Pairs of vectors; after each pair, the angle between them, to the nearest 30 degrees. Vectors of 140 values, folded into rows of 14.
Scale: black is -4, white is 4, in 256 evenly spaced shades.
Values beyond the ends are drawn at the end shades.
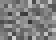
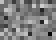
90 degrees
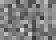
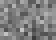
30 degrees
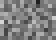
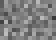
150 degrees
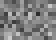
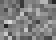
90 degrees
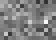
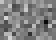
90 degrees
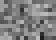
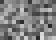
150 degrees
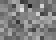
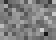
90 degrees
